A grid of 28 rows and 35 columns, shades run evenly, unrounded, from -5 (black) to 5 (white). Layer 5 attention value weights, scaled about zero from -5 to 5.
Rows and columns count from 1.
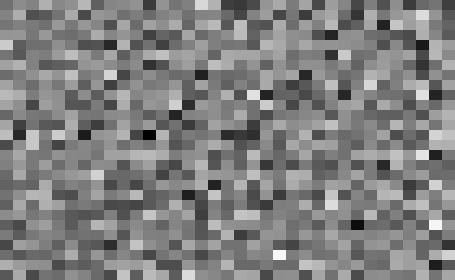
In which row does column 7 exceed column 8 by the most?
1
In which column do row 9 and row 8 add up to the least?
24
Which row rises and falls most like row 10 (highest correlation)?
16
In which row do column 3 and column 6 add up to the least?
11
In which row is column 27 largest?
6
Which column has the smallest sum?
28
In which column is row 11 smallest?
15
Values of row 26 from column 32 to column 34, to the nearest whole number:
1 -1 2
